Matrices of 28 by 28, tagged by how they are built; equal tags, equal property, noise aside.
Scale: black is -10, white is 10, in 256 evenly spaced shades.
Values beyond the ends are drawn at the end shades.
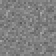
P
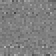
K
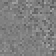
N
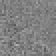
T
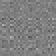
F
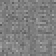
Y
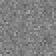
P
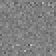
K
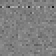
K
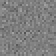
F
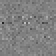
K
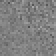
N
